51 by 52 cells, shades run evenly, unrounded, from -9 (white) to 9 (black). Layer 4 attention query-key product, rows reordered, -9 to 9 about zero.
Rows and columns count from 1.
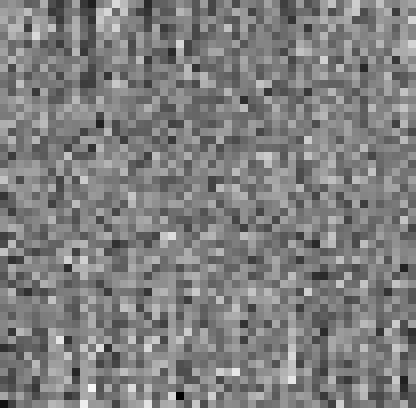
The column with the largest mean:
40
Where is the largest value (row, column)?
50, 23
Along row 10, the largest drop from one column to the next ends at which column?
15
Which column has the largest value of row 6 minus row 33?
11
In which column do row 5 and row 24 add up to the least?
5
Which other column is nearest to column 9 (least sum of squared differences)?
35
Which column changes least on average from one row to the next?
48
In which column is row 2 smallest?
14
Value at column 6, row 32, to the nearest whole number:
2
